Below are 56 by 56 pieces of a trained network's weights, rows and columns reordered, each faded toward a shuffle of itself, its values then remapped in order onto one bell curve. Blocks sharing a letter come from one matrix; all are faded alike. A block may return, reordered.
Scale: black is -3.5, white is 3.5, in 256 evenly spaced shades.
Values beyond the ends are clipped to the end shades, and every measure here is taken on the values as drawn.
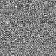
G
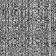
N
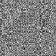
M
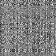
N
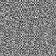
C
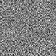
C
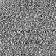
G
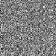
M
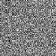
M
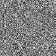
M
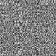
M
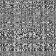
N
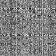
N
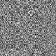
G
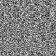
G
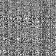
N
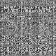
N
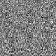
M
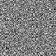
C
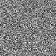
C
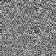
C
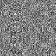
M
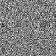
M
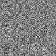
C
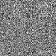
M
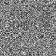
G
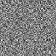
C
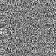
M
